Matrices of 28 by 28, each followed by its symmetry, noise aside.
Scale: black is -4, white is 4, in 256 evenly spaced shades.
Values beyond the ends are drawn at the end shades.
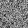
symmetric across the other diagonal.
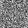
same after a half turn.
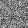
antisymmetric.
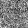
symmetric across the other diagonal.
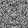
mirrored left to right.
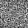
same after a half turn.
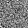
symmetric across the other diagonal.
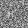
mirrored top to bottom.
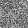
symmetric across the other diagonal.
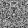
mirrored left to right.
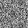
mirrored top to bottom.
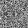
mirrored top to bottom.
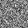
symmetric across the other diagonal.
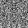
mirrored left to right.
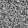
same after a half turn.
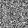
mirrored top to bottom.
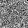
symmetric across the other diagonal.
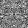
mirrored left to right.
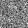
antisymmetric.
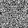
mirrored left to right.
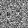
mirrored top to bottom.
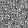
antisymmetric.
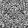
mirrored left to right.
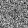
symmetric across the other diagonal.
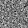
mirrored top to bottom.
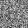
symmetric across the other diagonal.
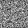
same after a half turn.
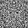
mirrored left to right.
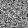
same after a half turn.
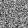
antisymmetric.
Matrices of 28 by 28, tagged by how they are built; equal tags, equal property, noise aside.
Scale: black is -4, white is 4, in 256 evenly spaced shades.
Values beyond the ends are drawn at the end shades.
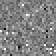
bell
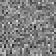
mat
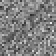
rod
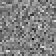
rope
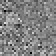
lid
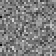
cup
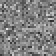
rope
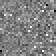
bell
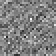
rod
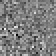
lid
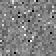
bell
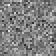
rope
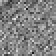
rod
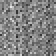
cup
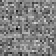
mat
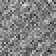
rod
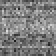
mat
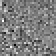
lid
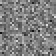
cup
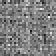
mat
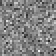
rope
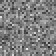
rope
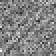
rod
